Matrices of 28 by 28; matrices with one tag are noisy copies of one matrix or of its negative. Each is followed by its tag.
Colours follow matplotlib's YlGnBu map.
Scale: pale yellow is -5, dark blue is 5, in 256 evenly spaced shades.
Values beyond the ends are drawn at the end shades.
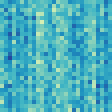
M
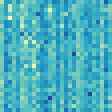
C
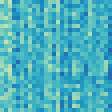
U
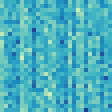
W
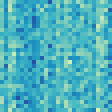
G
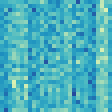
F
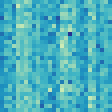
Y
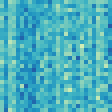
G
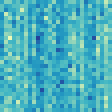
M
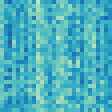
M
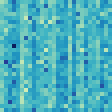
W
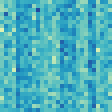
Y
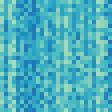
G
